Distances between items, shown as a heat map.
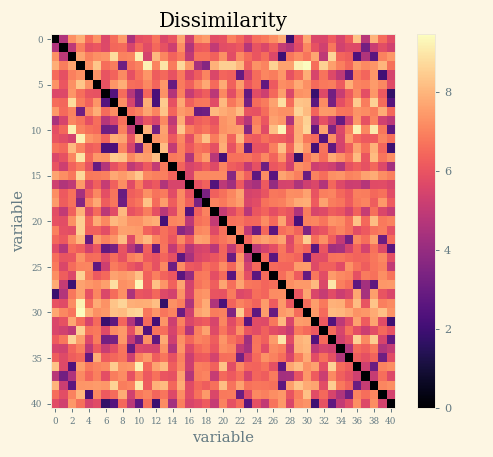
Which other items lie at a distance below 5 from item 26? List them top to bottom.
15, 16, 21, 24, 30
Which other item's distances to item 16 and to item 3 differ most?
19
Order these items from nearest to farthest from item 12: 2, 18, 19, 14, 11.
14, 19, 18, 11, 2
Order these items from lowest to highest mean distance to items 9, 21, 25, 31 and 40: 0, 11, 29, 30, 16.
16, 0, 11, 30, 29
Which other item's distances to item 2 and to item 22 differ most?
27
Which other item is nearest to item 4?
39
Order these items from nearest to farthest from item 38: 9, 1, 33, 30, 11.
1, 11, 9, 30, 33
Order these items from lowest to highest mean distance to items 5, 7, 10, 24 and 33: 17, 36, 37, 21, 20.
21, 17, 37, 20, 36
